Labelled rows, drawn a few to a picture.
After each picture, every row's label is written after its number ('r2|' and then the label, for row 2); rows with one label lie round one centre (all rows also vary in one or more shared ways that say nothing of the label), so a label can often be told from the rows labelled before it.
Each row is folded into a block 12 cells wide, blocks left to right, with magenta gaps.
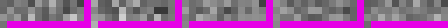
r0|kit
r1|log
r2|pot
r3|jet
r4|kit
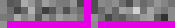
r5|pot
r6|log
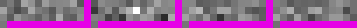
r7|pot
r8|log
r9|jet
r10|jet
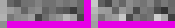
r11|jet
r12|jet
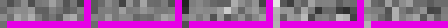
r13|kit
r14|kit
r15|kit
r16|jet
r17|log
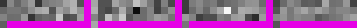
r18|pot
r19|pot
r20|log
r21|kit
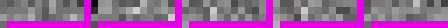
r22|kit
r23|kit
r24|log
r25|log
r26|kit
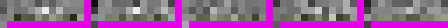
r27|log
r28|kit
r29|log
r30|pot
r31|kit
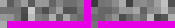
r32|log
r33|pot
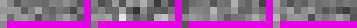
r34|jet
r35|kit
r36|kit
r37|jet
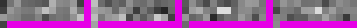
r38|kit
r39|jet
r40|jet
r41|log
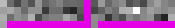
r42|jet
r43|log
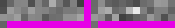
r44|kit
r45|jet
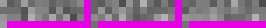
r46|log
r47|kit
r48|kit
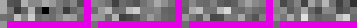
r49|pot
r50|jet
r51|jet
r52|kit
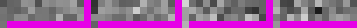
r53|pot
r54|kit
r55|jet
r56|pot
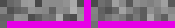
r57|pot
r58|pot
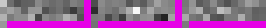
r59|jet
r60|log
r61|jet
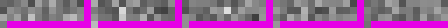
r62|kit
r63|log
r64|log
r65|pot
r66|pot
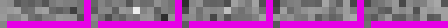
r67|jet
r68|log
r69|kit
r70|kit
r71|pot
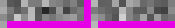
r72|pot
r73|log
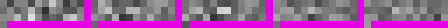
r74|kit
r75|jet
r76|jet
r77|jet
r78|log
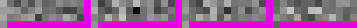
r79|jet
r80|pot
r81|pot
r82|jet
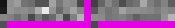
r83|kit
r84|kit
